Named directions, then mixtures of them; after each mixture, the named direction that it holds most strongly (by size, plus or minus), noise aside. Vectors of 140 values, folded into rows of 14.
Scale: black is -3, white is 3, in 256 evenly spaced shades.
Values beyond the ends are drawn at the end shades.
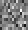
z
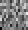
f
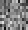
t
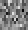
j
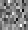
j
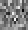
j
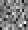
z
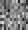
t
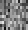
t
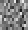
z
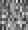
t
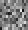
z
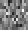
j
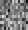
t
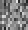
t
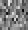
j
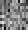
t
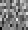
f
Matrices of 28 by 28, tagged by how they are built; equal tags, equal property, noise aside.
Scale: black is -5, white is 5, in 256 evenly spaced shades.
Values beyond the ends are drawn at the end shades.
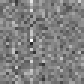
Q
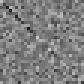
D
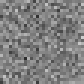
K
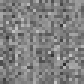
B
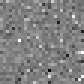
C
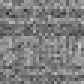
B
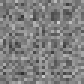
B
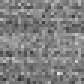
B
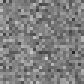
K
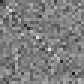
D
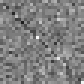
D
